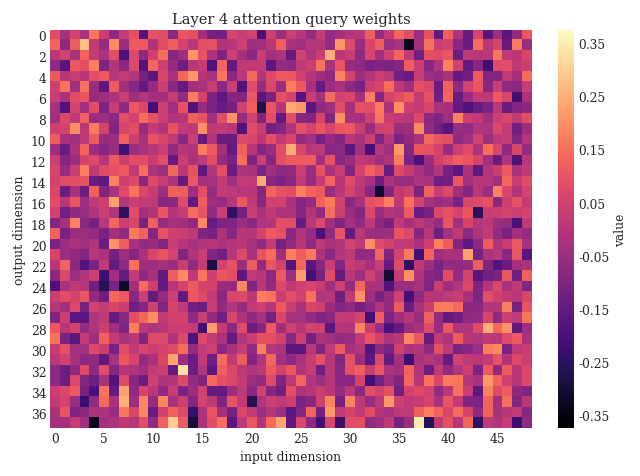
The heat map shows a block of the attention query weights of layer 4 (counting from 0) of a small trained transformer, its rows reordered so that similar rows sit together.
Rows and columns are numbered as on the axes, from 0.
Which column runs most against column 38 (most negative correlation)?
17
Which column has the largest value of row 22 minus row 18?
25
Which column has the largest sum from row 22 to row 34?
44
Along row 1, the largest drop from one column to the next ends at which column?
36
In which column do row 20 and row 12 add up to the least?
37
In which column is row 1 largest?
3
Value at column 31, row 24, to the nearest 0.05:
0.15
